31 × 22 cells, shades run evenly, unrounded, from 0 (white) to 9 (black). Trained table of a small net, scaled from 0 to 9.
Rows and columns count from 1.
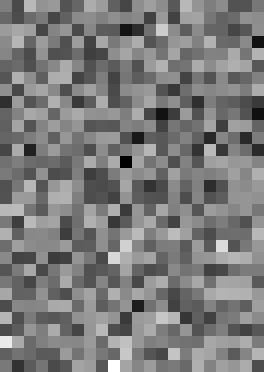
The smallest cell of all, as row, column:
31, 10
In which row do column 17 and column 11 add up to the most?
14
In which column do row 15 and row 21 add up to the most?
8
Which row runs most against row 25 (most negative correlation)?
7
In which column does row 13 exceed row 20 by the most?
22
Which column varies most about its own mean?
11
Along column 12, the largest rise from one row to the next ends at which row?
26
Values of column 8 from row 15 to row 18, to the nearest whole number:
7 6 6 3
